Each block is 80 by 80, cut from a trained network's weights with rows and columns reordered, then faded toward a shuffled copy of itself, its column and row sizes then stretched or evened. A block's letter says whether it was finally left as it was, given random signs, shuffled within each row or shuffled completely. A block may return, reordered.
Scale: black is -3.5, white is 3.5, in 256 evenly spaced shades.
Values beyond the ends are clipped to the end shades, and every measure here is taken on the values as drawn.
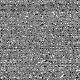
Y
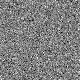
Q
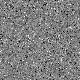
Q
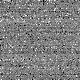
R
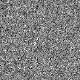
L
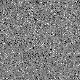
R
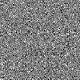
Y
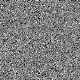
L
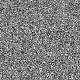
R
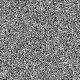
Q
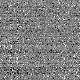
Y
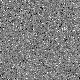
Q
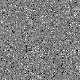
L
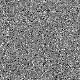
L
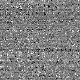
Y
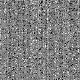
Y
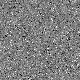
Q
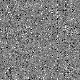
L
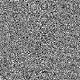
Y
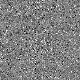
L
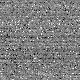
R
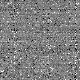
Y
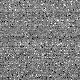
R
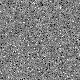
Q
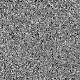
L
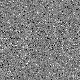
R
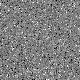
Q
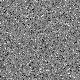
Q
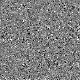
L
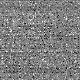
Y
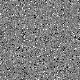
L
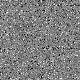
R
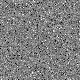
Q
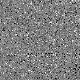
L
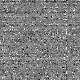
Y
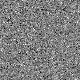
R
